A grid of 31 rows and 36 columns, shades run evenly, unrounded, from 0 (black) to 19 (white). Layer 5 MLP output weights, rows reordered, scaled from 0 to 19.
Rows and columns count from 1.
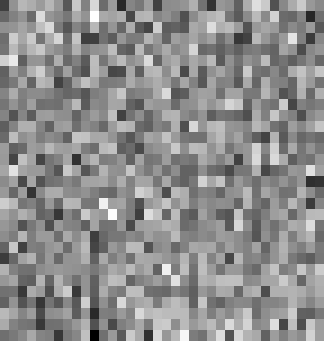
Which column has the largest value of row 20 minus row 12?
17
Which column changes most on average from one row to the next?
35
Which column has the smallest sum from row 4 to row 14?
10
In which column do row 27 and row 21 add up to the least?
3
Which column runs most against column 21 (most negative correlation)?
11
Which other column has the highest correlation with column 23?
14
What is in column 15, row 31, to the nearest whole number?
15
